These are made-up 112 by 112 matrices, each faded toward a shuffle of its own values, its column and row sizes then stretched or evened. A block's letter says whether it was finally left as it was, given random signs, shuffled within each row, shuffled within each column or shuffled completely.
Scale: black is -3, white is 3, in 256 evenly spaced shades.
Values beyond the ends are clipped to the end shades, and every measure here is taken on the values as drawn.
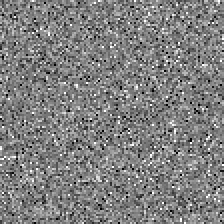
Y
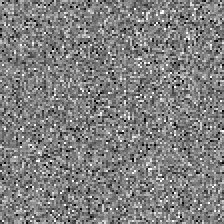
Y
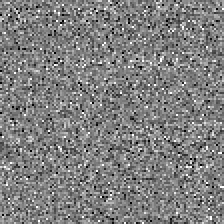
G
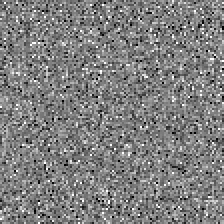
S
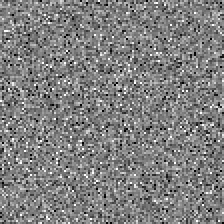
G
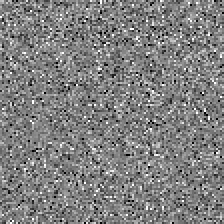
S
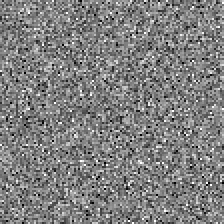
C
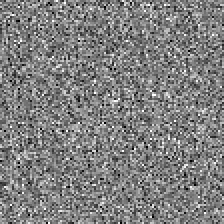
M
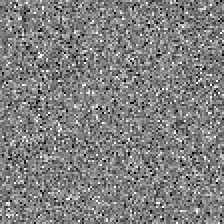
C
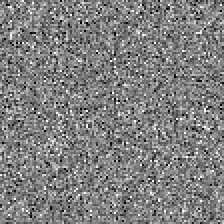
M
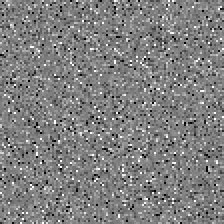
Y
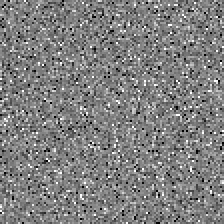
C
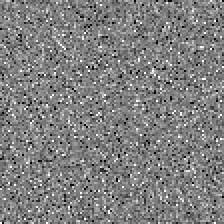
Y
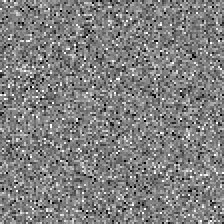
Y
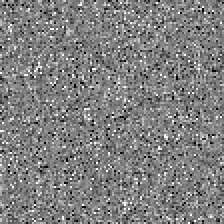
M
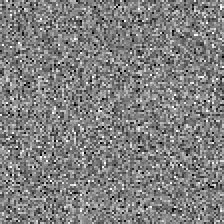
M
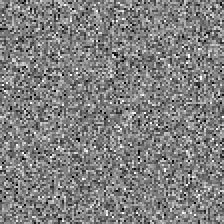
C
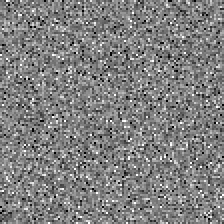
Y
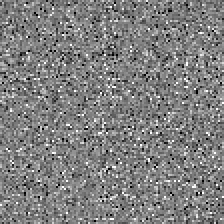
M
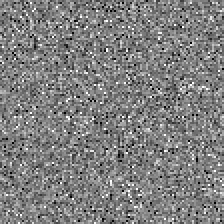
M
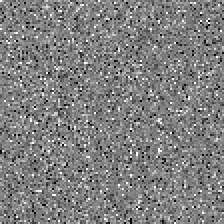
C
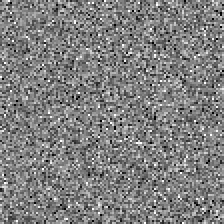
C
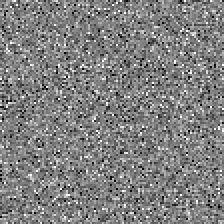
S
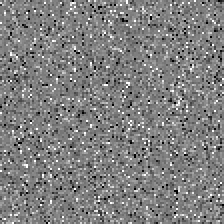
C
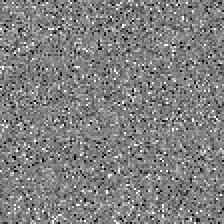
G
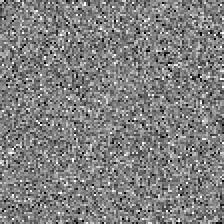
S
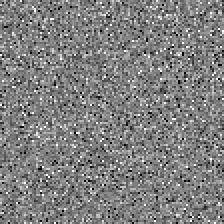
G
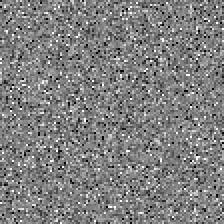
C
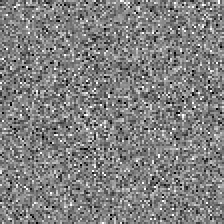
S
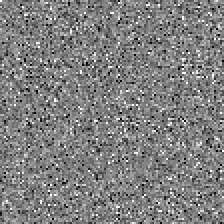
M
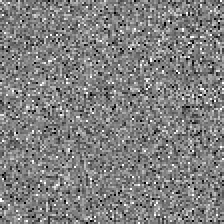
S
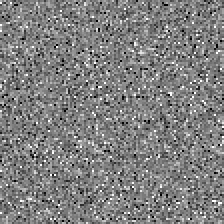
G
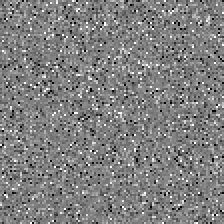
G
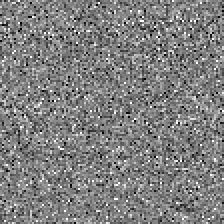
G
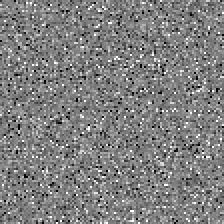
S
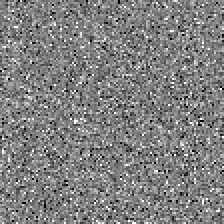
S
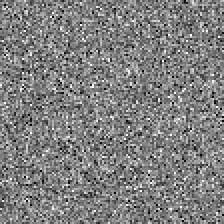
C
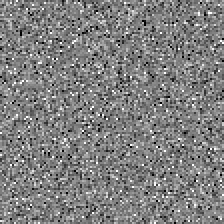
Y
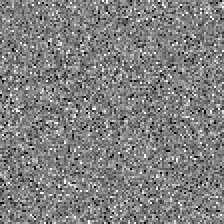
G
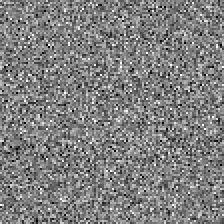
G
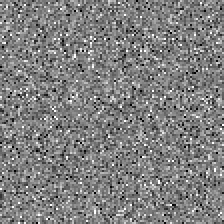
G
